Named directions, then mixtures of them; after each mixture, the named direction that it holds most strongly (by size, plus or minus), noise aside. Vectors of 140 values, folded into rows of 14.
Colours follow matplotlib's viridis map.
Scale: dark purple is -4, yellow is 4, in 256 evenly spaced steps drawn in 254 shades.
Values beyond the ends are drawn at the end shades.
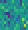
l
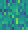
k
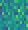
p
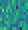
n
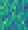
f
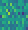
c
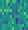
k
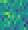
l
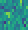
l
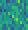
k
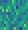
n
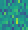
k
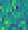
n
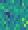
l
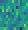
n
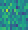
c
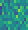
p
